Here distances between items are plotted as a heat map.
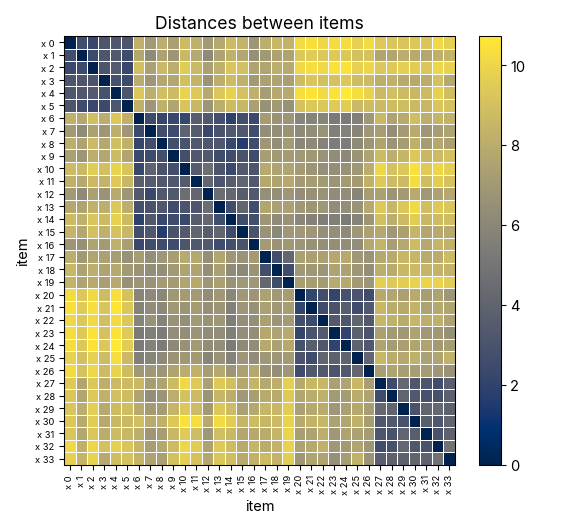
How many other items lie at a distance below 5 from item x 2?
5
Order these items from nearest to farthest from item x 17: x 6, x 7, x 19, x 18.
x 18, x 19, x 7, x 6
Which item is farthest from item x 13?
x 30
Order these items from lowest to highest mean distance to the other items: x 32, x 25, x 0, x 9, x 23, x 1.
x 9, x 23, x 25, x 1, x 32, x 0
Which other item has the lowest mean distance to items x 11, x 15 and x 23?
x 8
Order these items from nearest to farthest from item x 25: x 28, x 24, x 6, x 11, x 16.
x 24, x 6, x 16, x 11, x 28
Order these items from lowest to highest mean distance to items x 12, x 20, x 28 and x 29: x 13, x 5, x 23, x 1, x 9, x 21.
x 23, x 21, x 9, x 13, x 1, x 5
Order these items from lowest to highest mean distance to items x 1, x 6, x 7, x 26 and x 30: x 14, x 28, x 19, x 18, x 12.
x 12, x 14, x 28, x 18, x 19
